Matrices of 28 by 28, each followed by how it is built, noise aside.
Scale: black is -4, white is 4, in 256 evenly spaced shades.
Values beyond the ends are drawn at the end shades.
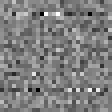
uneven rows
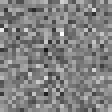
low rank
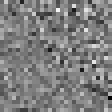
upper triangular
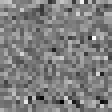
uneven rows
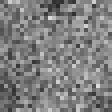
smooth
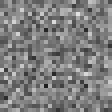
repeating rows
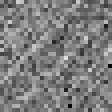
Hankel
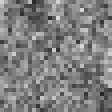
smooth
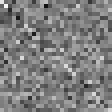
diagonal
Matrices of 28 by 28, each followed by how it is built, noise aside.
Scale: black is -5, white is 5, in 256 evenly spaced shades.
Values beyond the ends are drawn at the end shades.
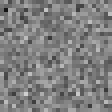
noise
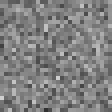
noise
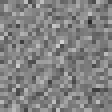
Hankel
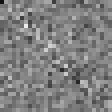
banded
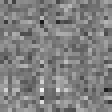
low rank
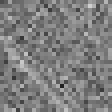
Toeplitz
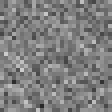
Toeplitz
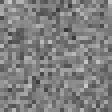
noise
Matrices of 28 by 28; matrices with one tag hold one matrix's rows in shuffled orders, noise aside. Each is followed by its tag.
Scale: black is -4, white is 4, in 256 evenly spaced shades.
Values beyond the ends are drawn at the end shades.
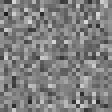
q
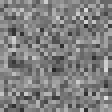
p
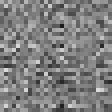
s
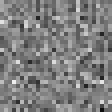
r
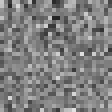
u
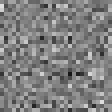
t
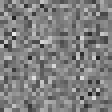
q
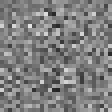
u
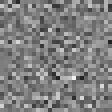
u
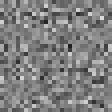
t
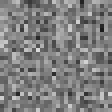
r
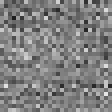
p
